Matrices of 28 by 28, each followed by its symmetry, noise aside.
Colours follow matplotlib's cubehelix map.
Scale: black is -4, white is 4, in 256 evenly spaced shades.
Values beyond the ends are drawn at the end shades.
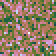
antisymmetric.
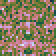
mirrored left to right.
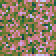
mirrored top to bottom.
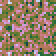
mirrored top to bottom.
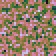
symmetric across the other diagonal.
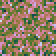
antisymmetric.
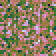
mirrored top to bottom.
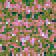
mirrored left to right.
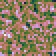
antisymmetric.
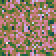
mirrored top to bottom.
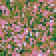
antisymmetric.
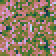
mirrored top to bottom.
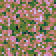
mirrored top to bottom.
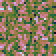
mirrored top to bottom.
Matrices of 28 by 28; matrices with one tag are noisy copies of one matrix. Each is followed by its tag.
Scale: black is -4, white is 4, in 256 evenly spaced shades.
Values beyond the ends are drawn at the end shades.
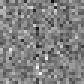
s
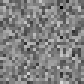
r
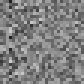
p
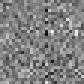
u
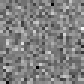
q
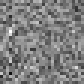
p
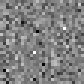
q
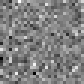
p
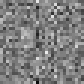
s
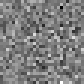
r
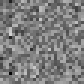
p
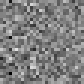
p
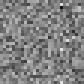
r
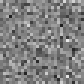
r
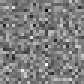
u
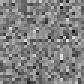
r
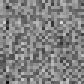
q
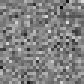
r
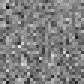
q
